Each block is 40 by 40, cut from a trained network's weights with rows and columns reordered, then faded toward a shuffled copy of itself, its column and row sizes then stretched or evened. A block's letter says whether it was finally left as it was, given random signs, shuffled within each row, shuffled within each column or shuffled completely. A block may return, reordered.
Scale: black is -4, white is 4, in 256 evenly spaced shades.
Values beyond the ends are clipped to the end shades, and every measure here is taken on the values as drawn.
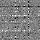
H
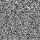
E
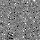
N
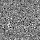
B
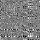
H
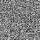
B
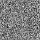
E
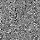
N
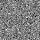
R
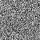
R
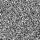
R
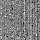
N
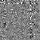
E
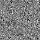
E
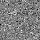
B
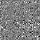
E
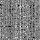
H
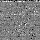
B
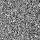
R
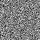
R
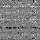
H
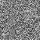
N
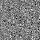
N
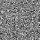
E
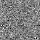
B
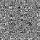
H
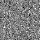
N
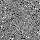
R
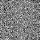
N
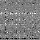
H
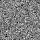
R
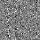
N
